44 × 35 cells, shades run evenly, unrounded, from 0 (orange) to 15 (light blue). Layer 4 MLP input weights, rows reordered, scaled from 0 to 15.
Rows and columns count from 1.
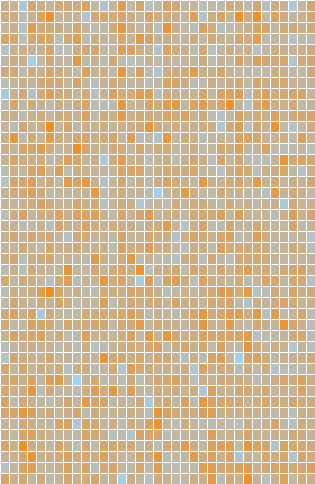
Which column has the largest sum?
1
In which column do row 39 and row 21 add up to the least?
18
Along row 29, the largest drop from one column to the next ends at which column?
31
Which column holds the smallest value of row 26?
12
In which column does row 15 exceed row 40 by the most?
24
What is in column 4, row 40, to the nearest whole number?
4
